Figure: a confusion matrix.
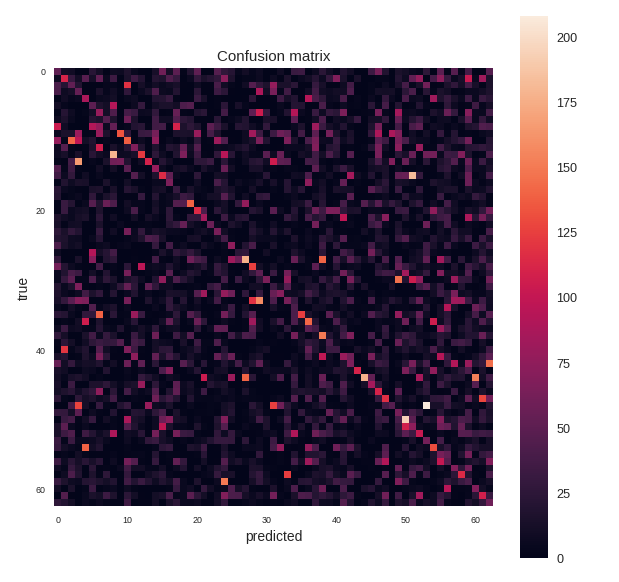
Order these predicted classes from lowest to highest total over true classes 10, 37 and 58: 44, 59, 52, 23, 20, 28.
44, 52, 20, 28, 59, 23
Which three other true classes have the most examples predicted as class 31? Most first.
48, 13, 2
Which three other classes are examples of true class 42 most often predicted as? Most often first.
62, 57, 59
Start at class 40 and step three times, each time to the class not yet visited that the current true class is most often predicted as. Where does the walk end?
24
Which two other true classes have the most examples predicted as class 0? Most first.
8, 10
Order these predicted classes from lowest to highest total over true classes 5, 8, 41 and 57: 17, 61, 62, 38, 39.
39, 61, 62, 17, 38
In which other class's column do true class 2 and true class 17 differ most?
10
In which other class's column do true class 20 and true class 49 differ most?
54
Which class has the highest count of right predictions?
50
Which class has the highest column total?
59
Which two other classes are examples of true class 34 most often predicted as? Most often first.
56, 60
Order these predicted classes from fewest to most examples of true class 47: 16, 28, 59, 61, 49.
28, 49, 16, 59, 61
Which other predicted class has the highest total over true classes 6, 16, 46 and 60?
41
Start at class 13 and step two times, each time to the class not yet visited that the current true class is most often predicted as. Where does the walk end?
29
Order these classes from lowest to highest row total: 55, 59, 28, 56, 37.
55, 37, 28, 59, 56
